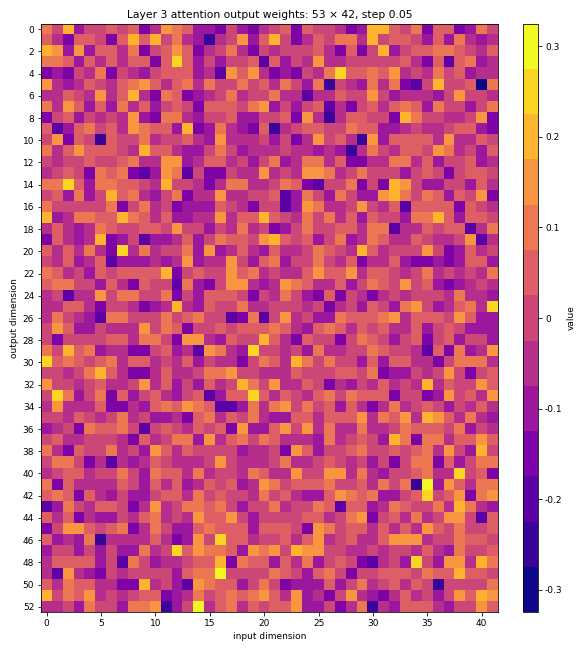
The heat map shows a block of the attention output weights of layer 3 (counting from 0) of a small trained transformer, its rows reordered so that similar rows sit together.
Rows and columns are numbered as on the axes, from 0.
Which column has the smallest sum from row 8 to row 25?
14
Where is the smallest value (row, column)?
5, 40
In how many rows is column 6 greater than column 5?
21
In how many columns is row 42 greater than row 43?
17
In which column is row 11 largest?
9
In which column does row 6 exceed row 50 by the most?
8
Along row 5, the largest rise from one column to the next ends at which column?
41
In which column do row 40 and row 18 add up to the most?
38
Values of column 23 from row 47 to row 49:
0.2 -0.05 0
